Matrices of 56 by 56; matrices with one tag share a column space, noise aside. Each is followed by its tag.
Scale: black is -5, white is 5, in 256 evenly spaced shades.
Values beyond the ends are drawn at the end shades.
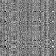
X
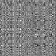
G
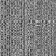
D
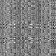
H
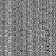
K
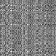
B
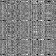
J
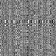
D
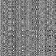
K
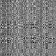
H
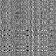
K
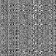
B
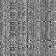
X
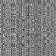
G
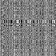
D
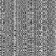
K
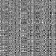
K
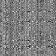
X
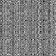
J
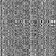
D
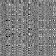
G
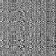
X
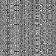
B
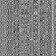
J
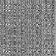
B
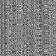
B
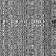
D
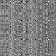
J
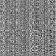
K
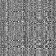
X
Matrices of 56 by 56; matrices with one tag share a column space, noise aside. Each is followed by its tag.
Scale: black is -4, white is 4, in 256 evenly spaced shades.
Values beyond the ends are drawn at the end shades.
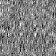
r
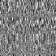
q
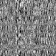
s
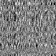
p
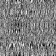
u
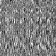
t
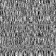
s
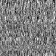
s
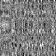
u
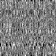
u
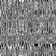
u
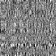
u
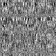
q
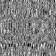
u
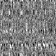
u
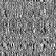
u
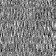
r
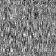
r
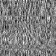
s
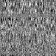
q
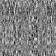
s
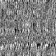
u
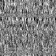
q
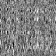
t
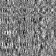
t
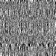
u
